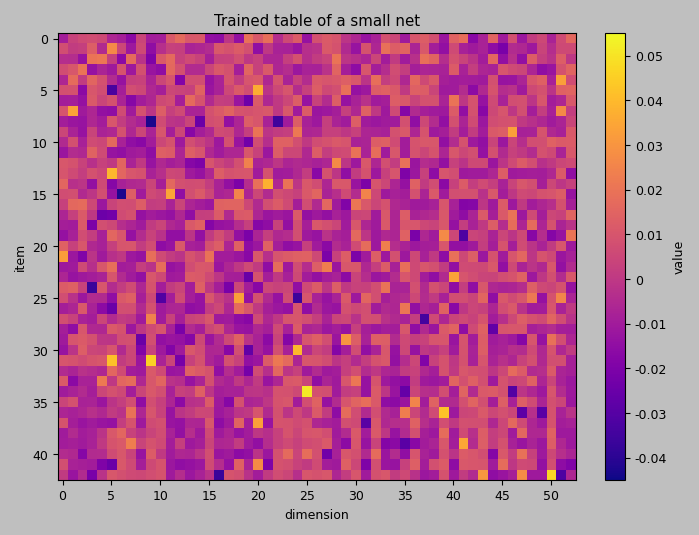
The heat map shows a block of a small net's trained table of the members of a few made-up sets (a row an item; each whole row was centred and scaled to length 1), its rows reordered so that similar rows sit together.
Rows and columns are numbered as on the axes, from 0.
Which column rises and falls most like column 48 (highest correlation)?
38
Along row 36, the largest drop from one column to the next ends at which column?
40
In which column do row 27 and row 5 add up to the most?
20
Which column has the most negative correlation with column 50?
16
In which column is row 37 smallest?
31
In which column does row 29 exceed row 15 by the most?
6
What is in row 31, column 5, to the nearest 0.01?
0.04
